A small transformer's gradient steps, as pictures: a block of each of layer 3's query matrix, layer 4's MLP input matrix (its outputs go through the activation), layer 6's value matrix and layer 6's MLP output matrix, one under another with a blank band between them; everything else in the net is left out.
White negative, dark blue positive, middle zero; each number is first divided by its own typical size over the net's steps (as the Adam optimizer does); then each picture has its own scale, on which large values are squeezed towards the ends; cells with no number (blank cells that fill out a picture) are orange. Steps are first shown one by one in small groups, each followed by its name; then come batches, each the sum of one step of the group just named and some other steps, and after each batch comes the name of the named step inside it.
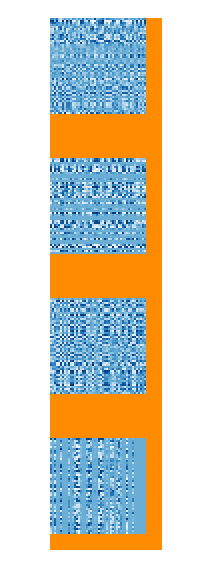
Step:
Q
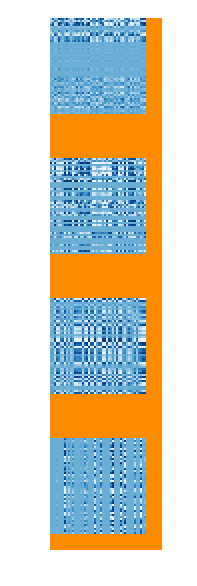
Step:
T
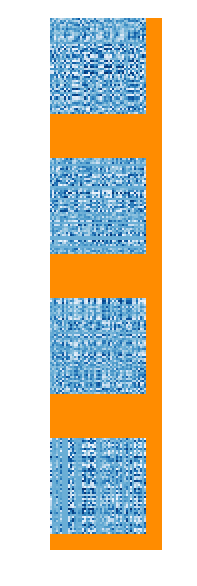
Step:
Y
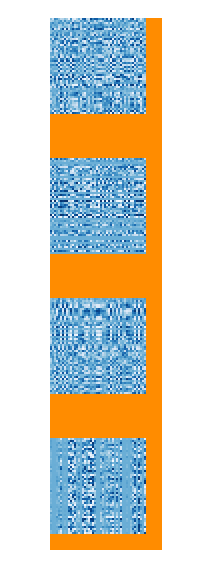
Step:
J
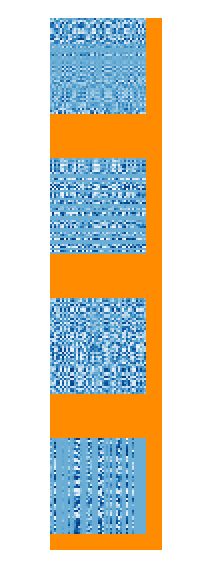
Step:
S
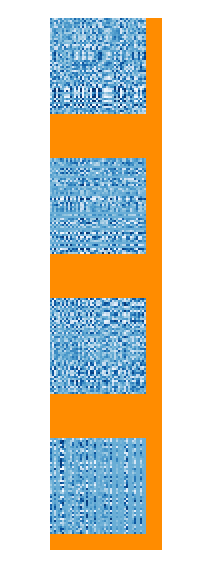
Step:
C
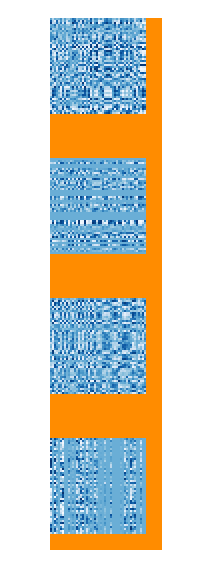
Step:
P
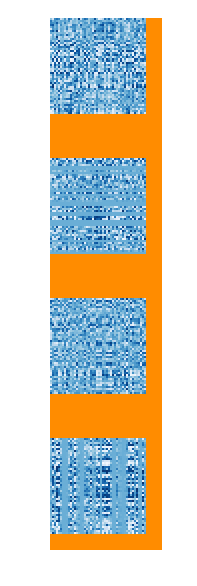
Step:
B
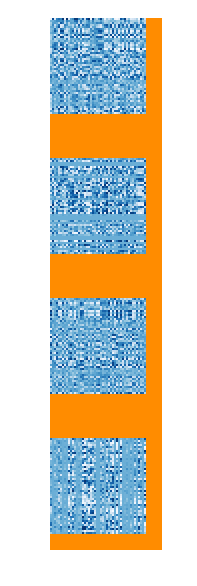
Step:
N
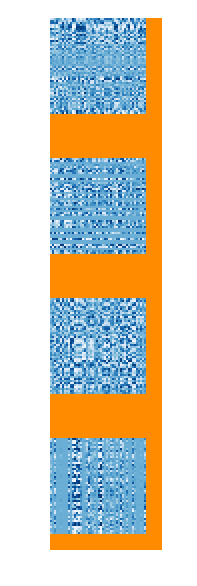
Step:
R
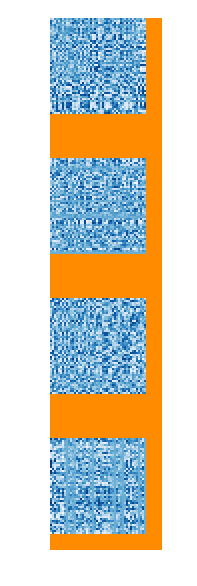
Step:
P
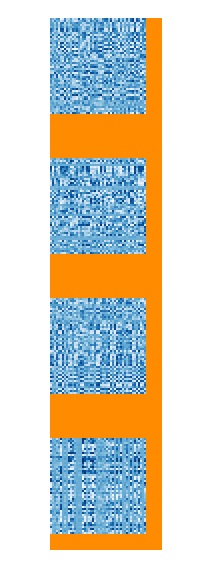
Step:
Y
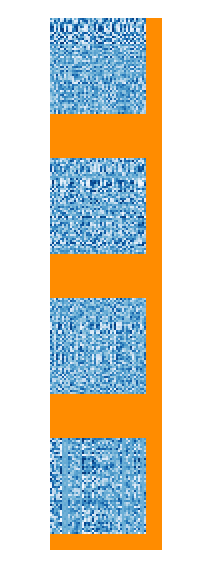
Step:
S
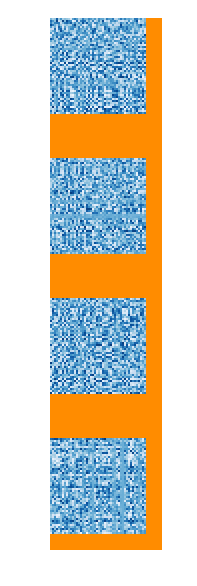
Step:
Q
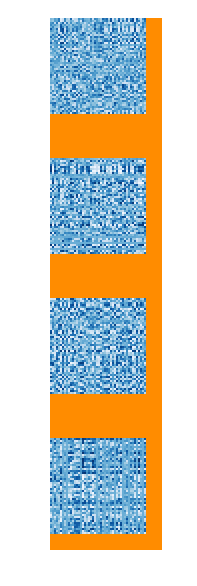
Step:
S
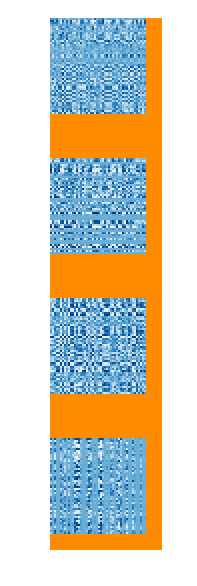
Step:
Q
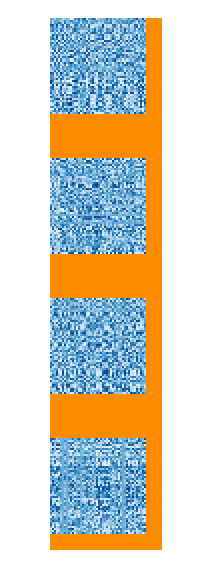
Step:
B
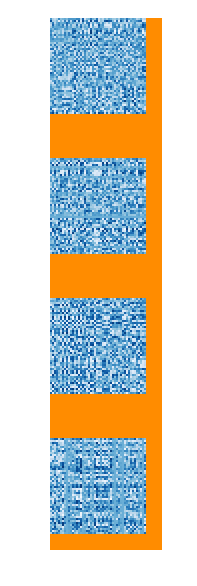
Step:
T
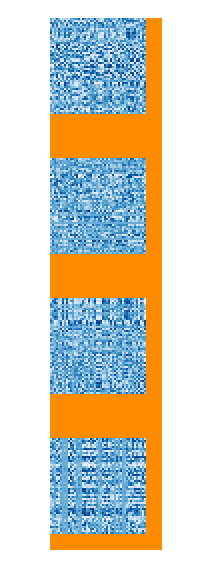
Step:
Y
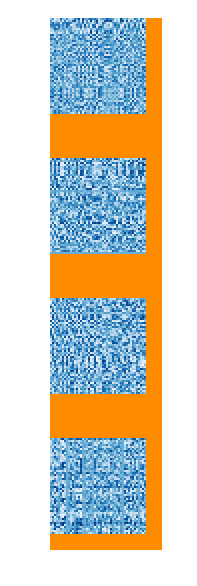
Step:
S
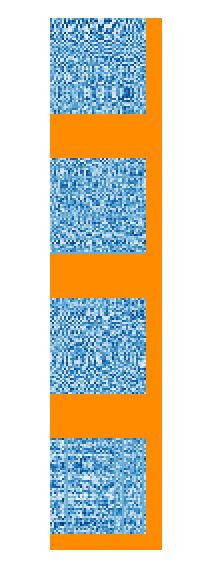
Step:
T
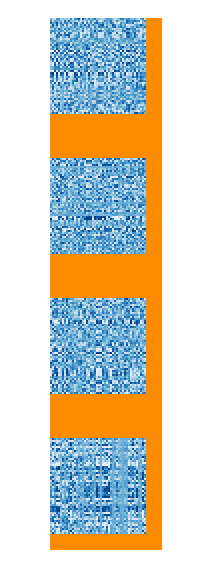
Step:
B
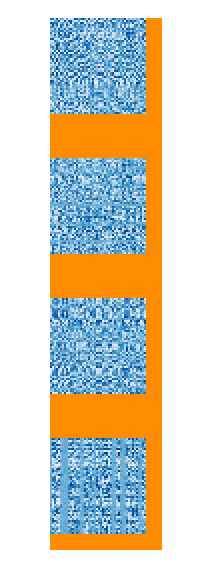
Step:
S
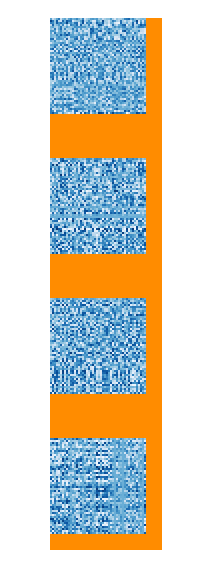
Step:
Q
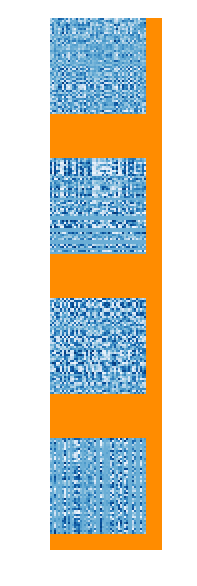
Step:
T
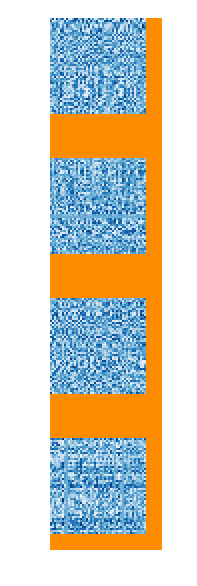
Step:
N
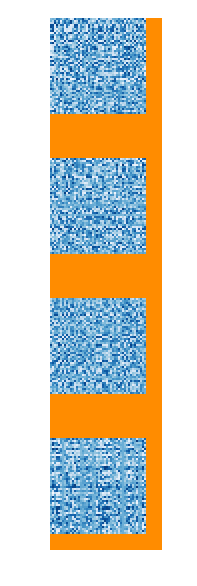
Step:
Q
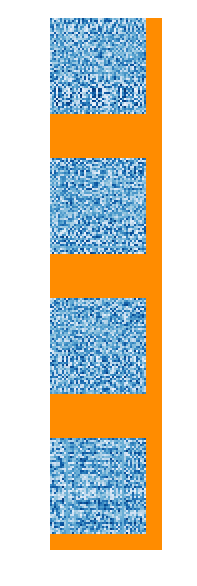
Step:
C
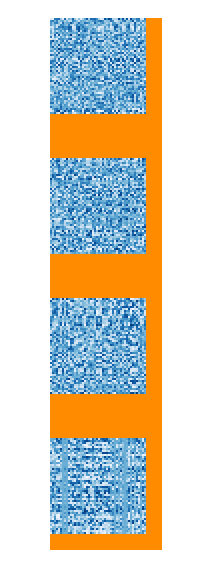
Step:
R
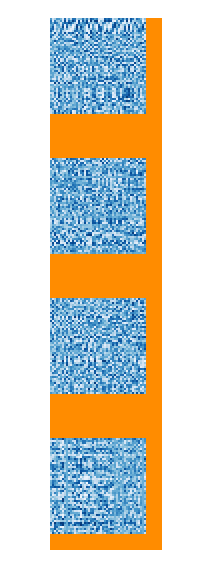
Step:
R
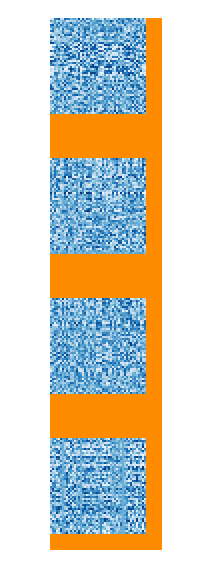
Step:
Y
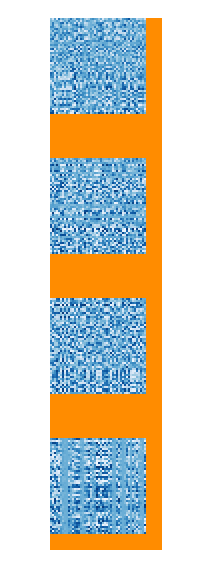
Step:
S
